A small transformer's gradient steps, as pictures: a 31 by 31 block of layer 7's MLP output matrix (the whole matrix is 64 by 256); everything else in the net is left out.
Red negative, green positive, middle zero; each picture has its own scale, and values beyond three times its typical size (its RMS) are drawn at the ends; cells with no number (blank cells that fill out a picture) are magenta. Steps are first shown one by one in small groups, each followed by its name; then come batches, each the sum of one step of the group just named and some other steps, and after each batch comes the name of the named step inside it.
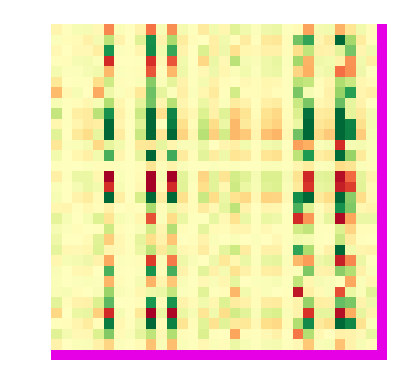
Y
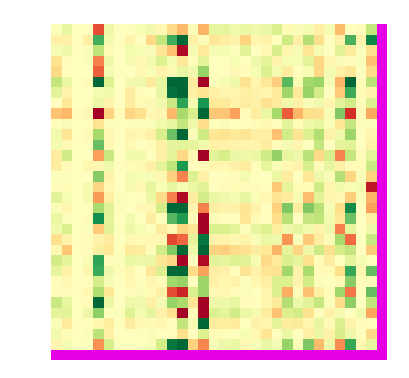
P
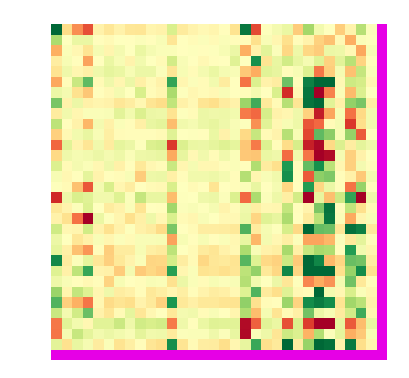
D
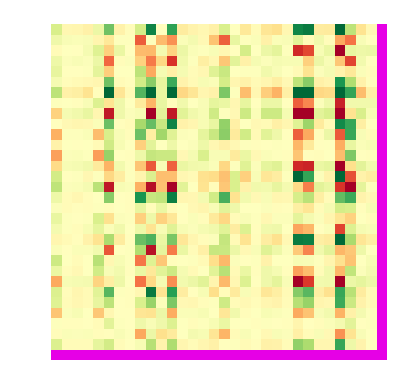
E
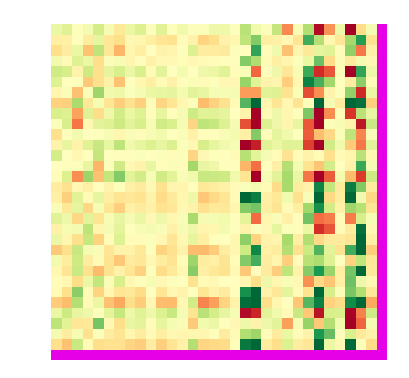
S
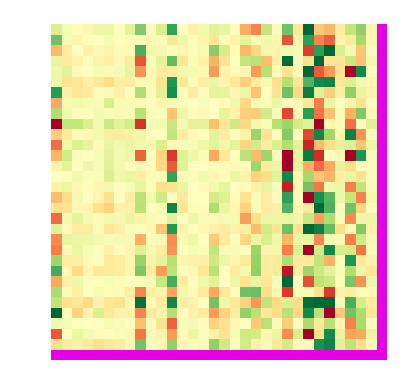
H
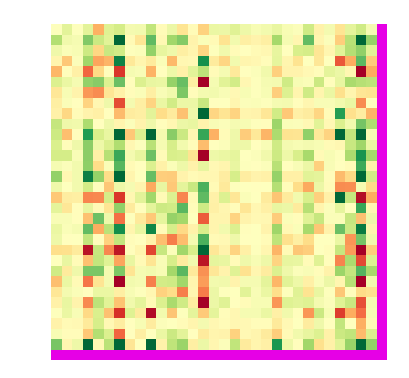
P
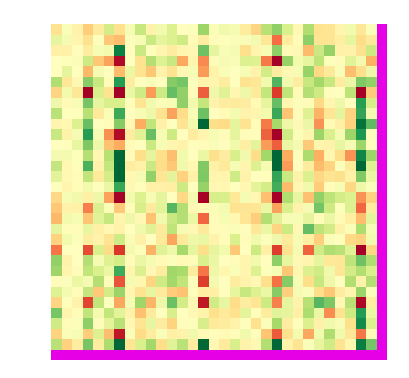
H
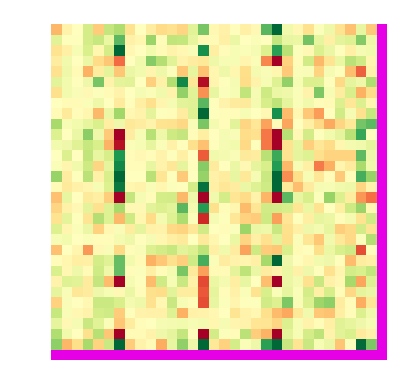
P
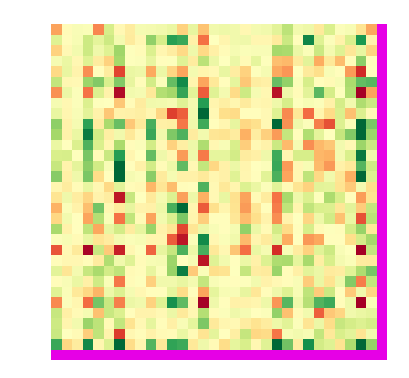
P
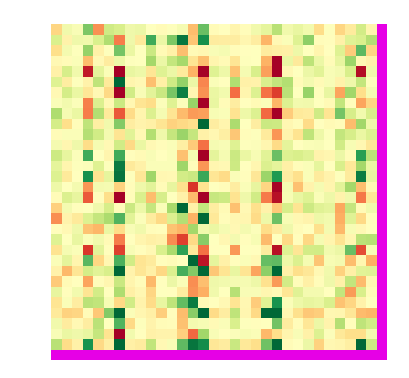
P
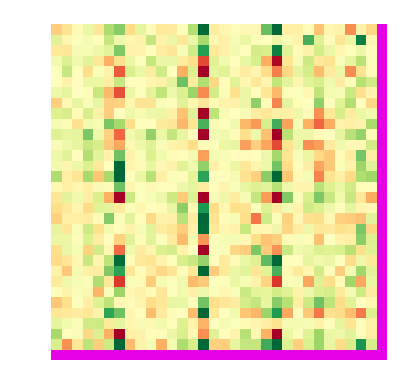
S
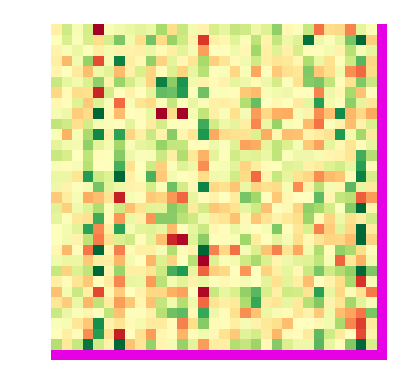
S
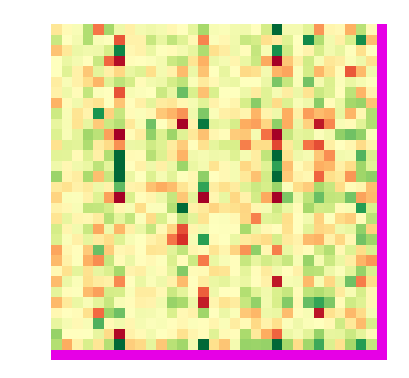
S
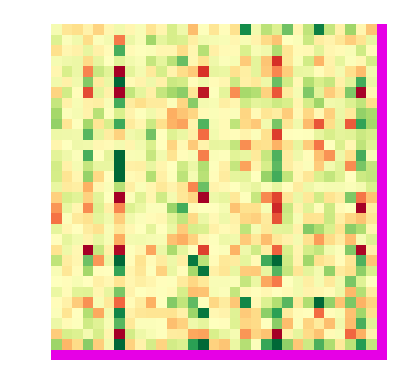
D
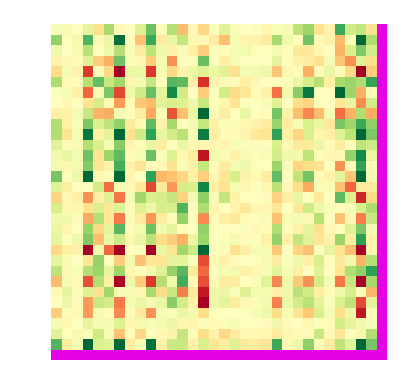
E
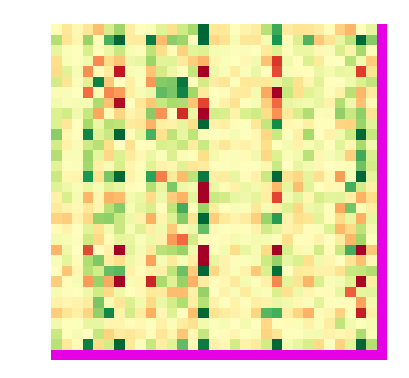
P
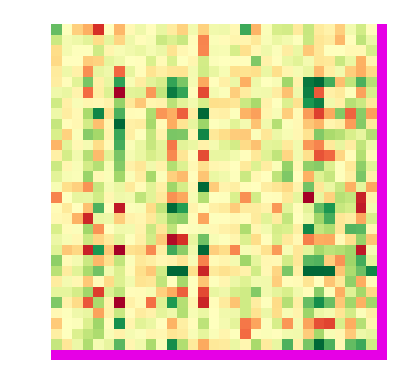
D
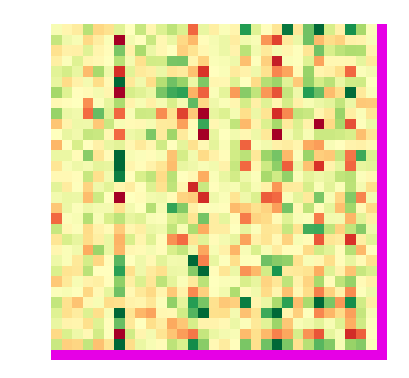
H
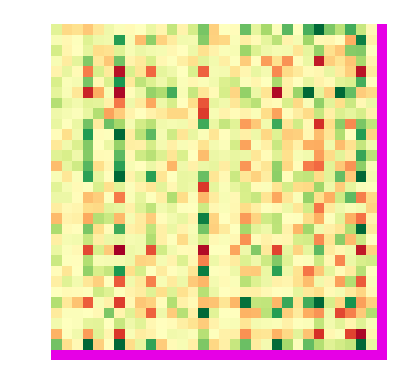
E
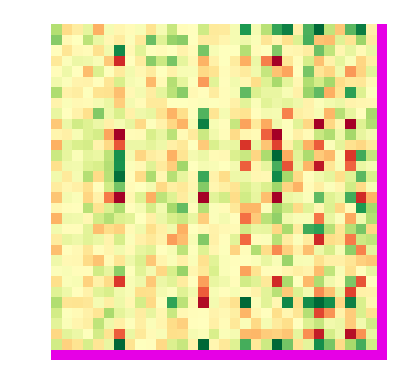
H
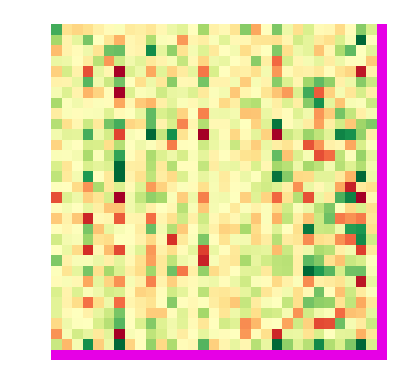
D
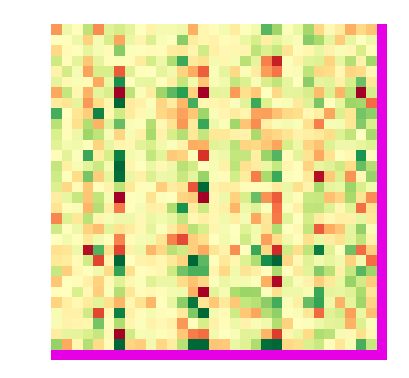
S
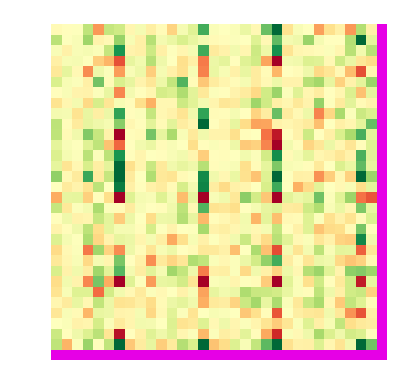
S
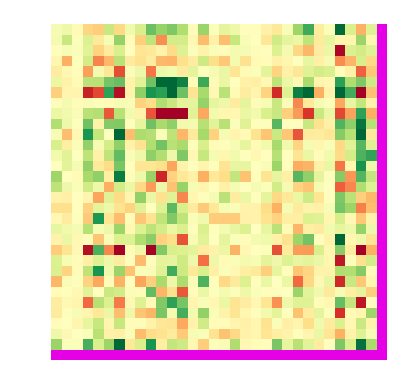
E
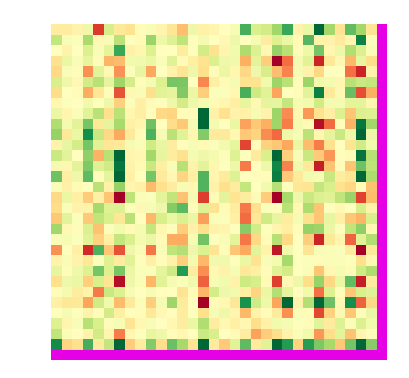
P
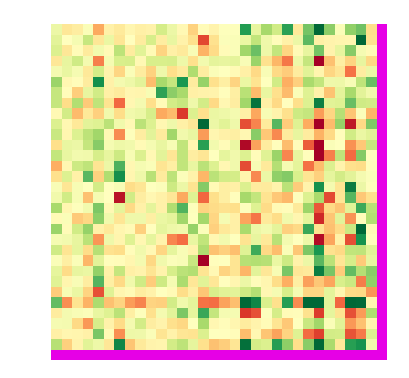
S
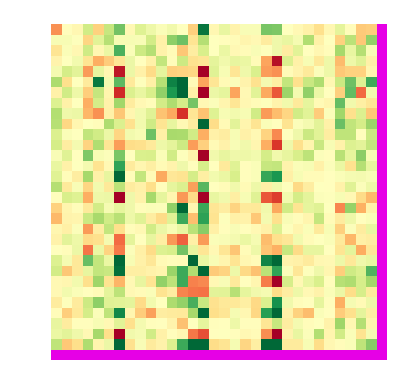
P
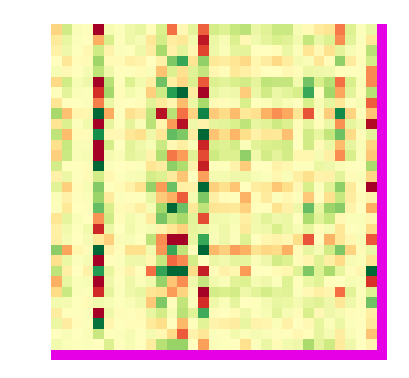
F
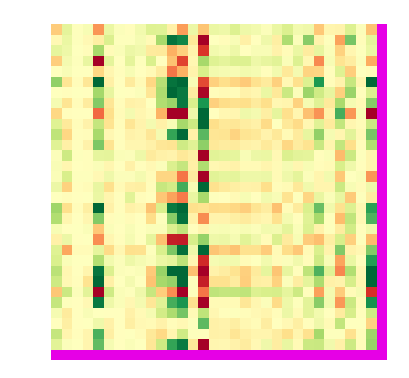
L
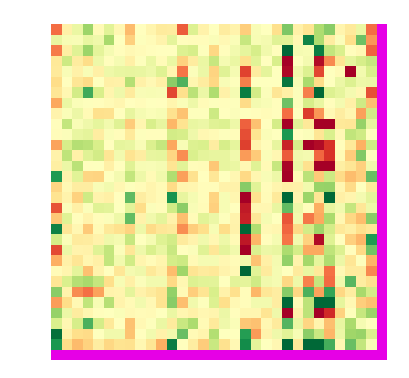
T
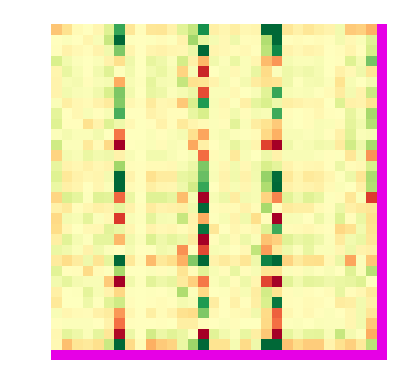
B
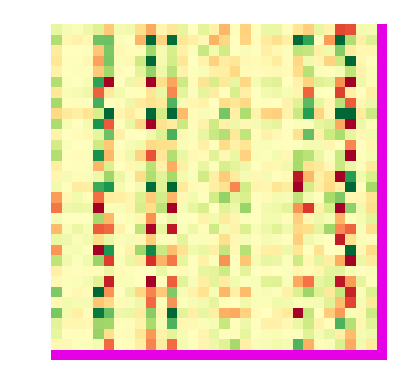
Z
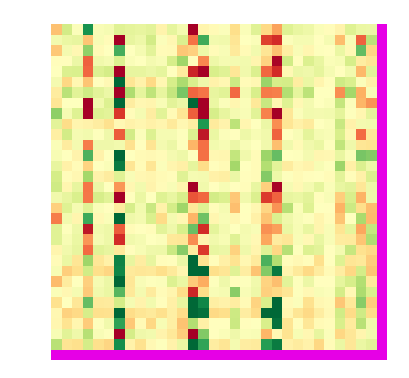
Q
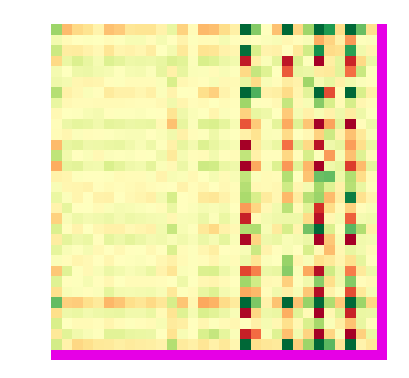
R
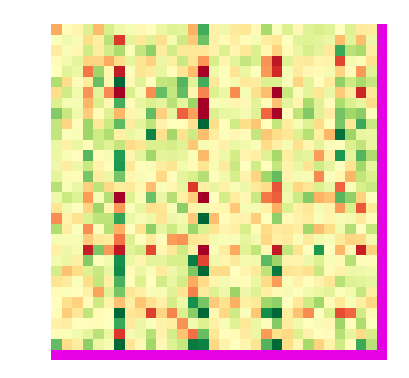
Q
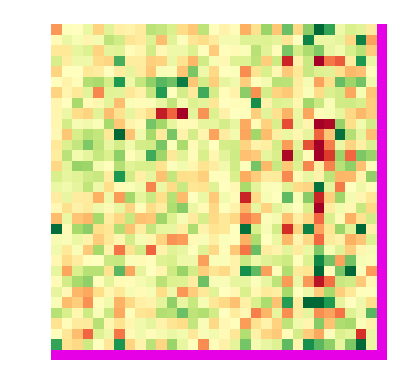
T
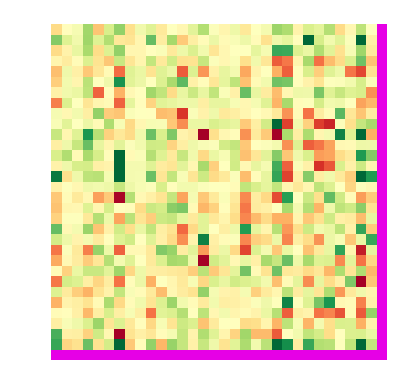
T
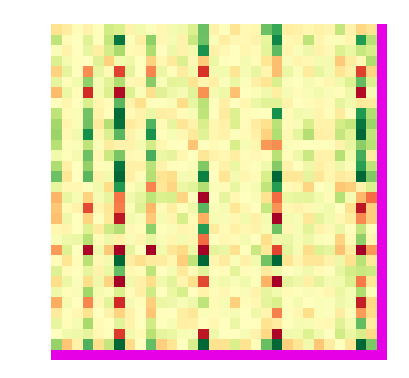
B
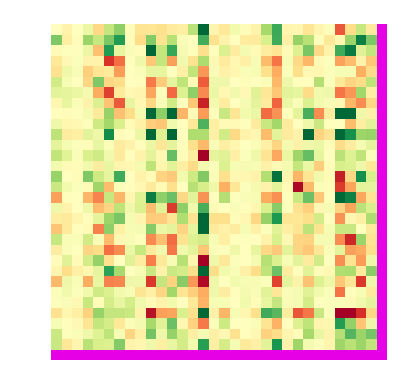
Z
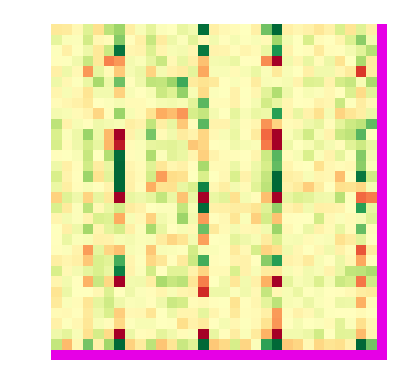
B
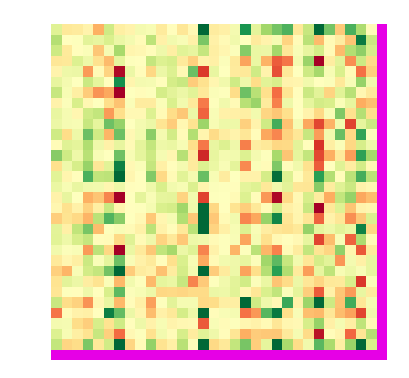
R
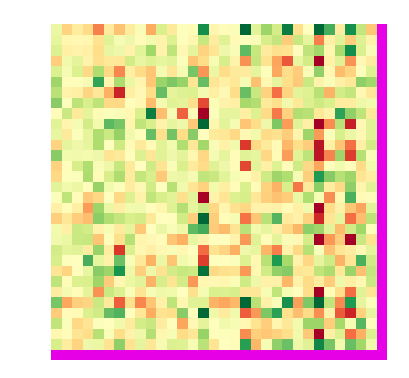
R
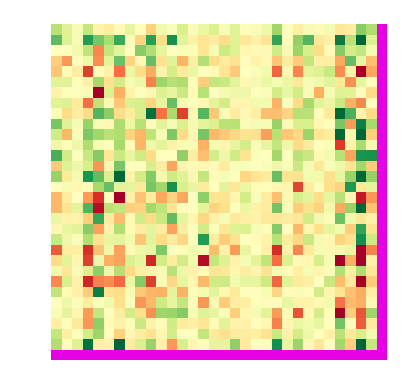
Z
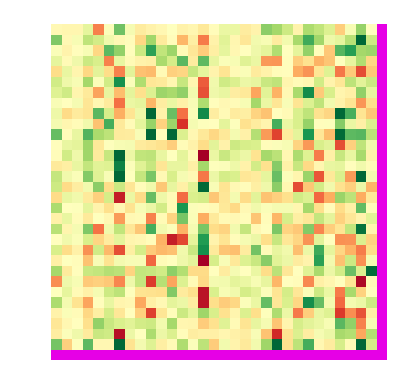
F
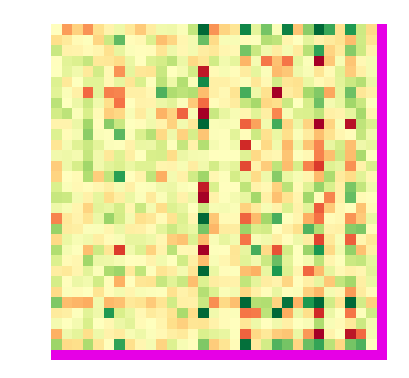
R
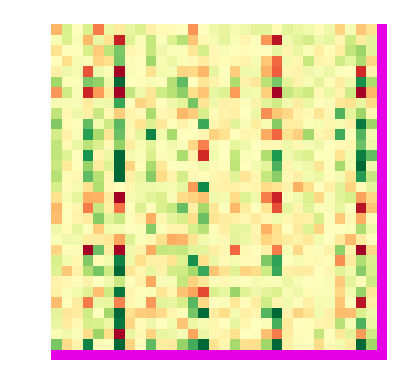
Q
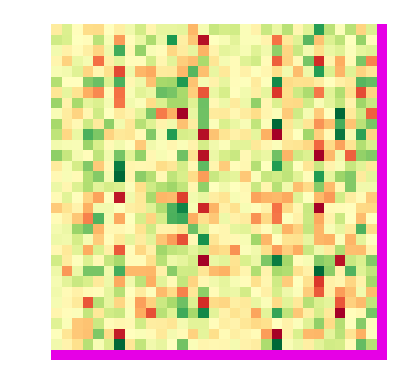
L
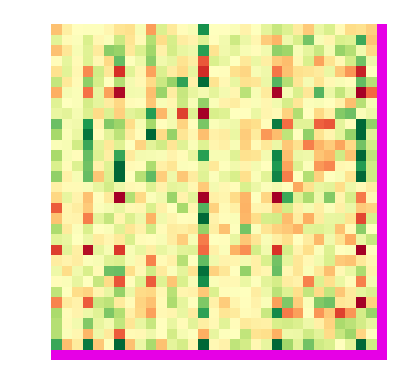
T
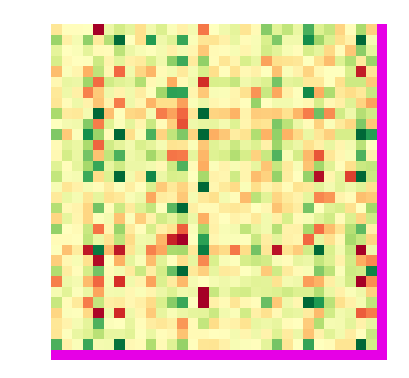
F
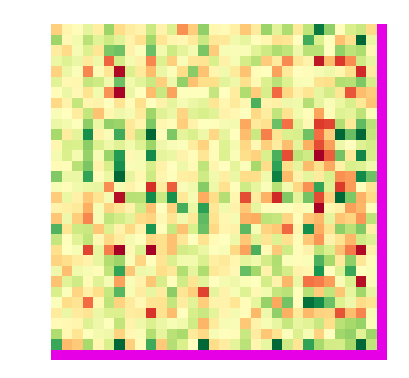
T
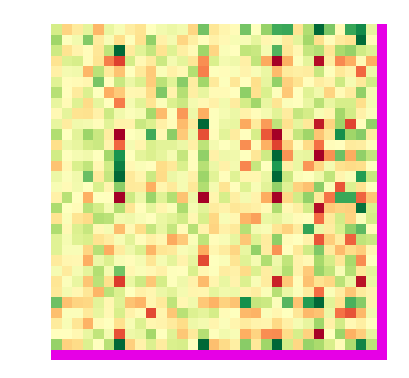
R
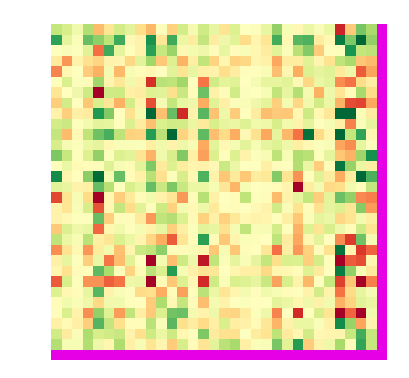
Z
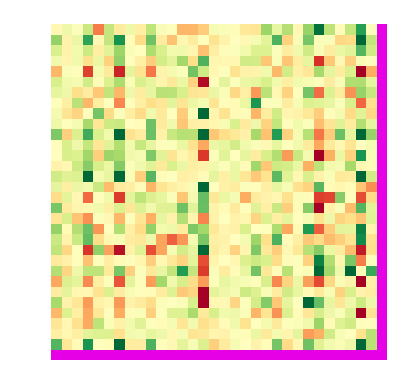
F
